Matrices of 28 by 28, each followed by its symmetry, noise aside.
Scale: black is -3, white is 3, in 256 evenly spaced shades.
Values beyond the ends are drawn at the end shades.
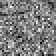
symmetric across the other diagonal.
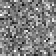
no symmetry.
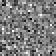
symmetric across the other diagonal.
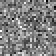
antisymmetric.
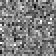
no symmetry.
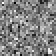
mirrored top to bottom.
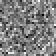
symmetric.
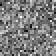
symmetric.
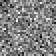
symmetric.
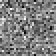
mirrored top to bottom.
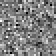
antisymmetric.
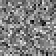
antisymmetric.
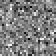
antisymmetric.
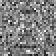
mirrored left to right.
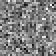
mirrored top to bottom.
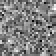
no symmetry.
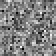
same after a half turn.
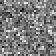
no symmetry.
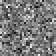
same after a half turn.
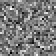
same after a half turn.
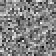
symmetric.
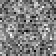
mirrored left to right.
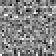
mirrored left to right.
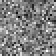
antisymmetric.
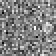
mirrored top to bottom.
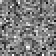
mirrored left to right.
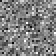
symmetric across the other diagonal.
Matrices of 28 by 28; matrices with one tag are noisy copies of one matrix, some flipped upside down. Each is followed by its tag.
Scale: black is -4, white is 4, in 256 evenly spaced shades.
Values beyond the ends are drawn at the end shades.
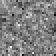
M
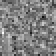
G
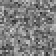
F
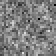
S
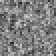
M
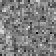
G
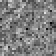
M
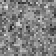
M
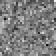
G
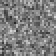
F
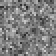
S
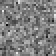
F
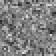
M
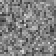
M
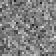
S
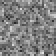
F
